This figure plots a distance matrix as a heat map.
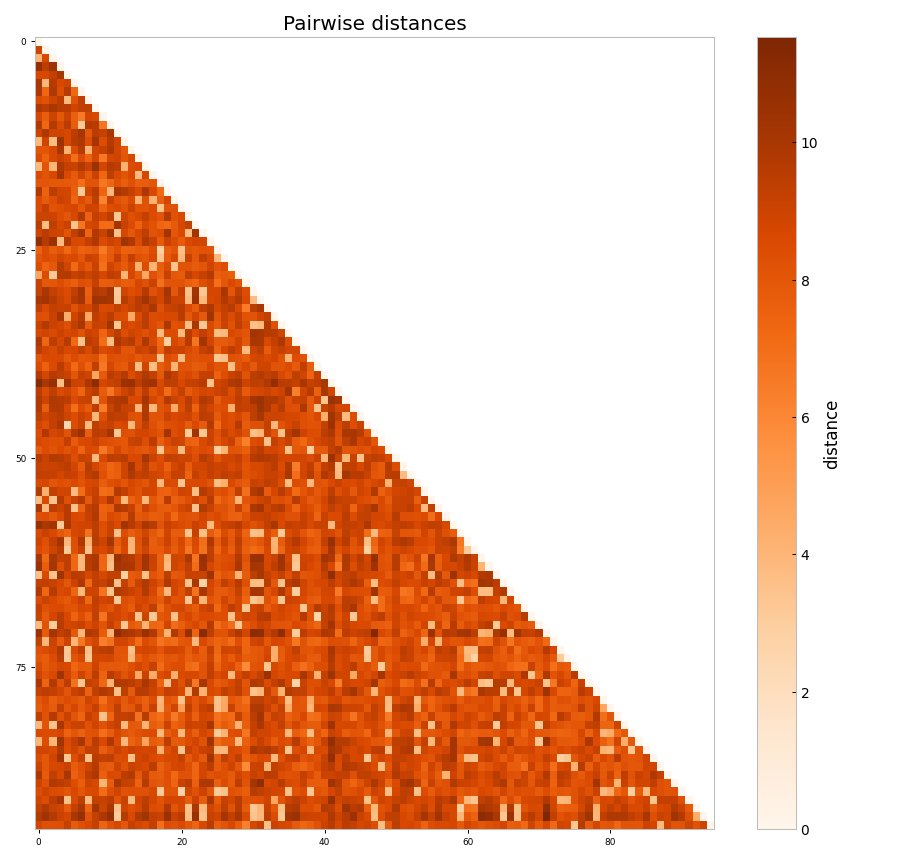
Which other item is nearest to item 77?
36
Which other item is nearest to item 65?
23
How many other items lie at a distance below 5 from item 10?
8
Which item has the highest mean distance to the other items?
41
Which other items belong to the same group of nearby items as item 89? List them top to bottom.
9, 81
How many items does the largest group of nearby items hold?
13
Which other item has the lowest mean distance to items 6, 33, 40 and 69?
39
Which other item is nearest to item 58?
3
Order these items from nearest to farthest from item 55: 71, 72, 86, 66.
86, 72, 66, 71
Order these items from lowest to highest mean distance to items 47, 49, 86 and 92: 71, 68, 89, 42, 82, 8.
68, 82, 42, 89, 8, 71
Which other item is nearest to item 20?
90
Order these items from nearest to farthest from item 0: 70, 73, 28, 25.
70, 28, 25, 73
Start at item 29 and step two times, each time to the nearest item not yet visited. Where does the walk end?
37
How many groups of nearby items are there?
14
